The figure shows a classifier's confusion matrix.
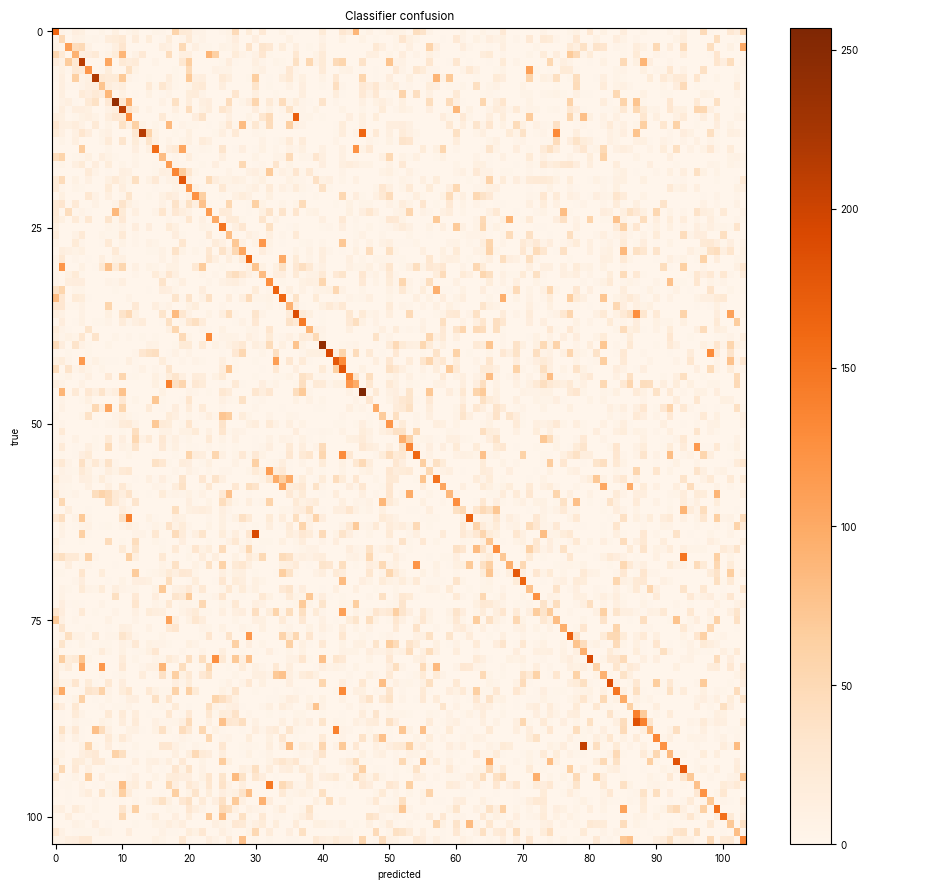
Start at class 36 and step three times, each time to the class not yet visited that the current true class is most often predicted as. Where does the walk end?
25
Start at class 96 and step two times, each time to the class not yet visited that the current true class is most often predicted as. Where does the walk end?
92
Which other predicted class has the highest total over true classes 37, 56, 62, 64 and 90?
30
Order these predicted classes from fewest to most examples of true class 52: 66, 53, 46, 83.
83, 46, 66, 53
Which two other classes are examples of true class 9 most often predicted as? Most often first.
11, 87
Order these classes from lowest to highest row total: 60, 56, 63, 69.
56, 63, 60, 69
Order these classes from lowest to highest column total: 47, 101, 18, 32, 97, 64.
47, 101, 97, 32, 18, 64
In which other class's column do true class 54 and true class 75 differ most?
43
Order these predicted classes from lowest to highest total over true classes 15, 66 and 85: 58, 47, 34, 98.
34, 98, 58, 47
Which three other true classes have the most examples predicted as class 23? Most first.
39, 3, 100
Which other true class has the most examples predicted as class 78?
60
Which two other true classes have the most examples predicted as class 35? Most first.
57, 91
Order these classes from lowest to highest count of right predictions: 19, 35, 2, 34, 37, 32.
35, 2, 32, 37, 34, 19
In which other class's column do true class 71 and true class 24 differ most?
68
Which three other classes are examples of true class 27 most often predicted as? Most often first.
31, 43, 65
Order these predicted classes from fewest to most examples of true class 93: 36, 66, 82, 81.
66, 81, 36, 82
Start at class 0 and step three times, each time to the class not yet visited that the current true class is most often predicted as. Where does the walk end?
28
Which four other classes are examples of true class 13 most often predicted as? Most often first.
46, 75, 87, 14
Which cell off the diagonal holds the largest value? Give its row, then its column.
91, 79
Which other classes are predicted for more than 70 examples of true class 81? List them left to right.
4, 7, 16, 57
